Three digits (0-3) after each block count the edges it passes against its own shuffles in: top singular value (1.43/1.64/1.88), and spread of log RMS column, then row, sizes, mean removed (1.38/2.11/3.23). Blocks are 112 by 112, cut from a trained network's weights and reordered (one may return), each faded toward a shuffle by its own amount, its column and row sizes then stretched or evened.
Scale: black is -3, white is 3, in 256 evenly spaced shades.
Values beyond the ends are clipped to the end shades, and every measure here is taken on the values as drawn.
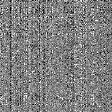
3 2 2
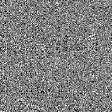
2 2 1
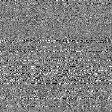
2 0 3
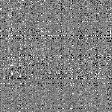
1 2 3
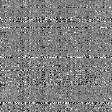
2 1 3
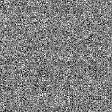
2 2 1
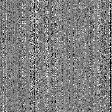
3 3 0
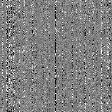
2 3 1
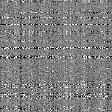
3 1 3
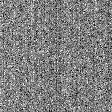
1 0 0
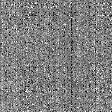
2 2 2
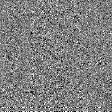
3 2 1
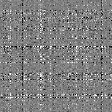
3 2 3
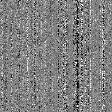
3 3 0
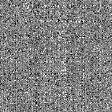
1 1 2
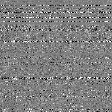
1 1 3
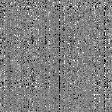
2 3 2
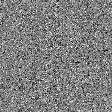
0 1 0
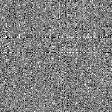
3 2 1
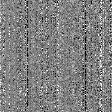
3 3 0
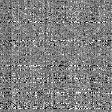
2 1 3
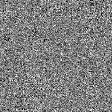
1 1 1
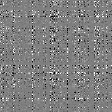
2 3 3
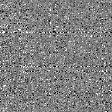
1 2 2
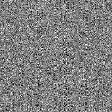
2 2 1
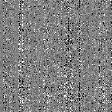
0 3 2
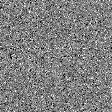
0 1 0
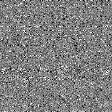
0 1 2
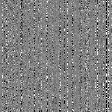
2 3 1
